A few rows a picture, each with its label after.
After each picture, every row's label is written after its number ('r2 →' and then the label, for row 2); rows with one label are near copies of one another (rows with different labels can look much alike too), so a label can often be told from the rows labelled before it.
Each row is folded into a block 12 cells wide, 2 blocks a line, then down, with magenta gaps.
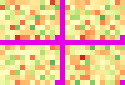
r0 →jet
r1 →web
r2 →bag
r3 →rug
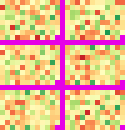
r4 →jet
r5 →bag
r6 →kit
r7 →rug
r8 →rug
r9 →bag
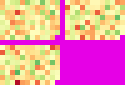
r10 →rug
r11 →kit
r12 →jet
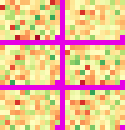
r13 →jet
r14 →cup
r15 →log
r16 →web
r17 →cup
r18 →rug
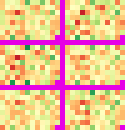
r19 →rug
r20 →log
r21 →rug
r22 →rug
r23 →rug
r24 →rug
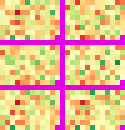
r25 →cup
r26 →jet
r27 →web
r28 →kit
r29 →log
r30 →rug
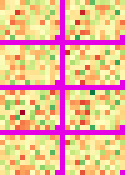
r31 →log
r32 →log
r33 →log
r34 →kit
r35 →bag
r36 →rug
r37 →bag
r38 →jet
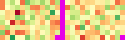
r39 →log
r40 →jet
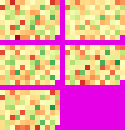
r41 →jet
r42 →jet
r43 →kit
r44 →kit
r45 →jet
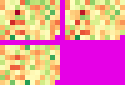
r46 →log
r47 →log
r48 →cup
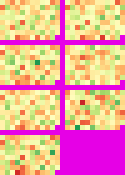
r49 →jet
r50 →jet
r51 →web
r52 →cup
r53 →bag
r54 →log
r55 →web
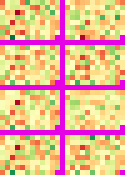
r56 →log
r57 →web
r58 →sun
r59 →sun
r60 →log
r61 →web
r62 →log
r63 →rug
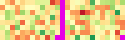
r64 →bag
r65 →cup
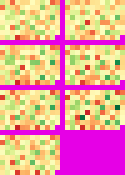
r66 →jet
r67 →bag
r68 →web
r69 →bag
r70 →jet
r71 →kit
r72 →jet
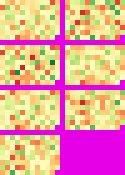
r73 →jet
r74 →sun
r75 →kit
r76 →web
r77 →jet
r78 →cup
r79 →log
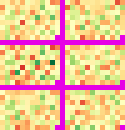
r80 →kit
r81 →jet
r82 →kit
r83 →bag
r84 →web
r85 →sun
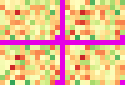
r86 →cup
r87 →cup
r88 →sun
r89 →log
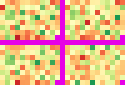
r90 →web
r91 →bag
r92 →web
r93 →rug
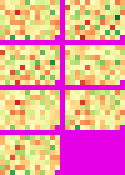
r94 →cup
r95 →kit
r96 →kit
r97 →web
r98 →rug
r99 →log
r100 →log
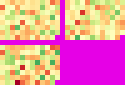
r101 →kit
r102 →log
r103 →web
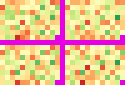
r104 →web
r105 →bag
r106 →jet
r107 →kit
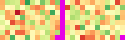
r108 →rug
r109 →jet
